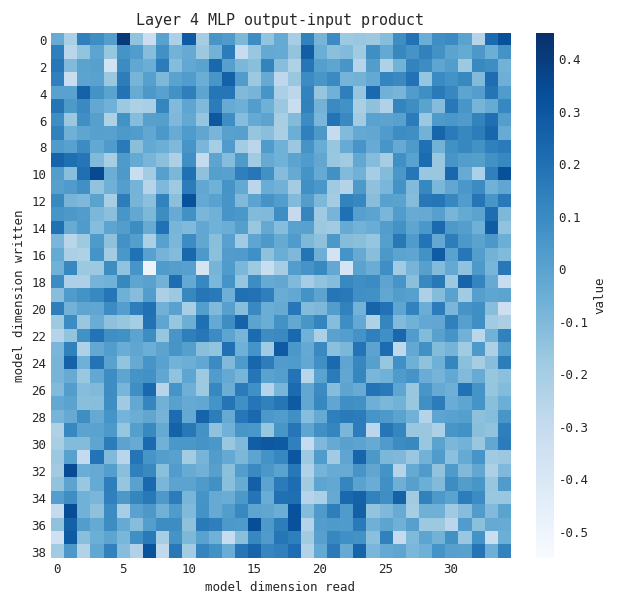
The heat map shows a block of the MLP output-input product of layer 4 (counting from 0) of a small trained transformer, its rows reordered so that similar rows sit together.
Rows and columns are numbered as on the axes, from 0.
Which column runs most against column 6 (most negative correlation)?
34
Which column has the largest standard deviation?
18
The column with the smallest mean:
2
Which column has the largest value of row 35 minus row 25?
1
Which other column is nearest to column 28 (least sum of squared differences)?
32
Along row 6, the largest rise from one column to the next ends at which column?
12
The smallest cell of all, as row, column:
17, 7
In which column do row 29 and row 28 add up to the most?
9
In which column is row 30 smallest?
19
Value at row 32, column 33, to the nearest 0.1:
-0.2
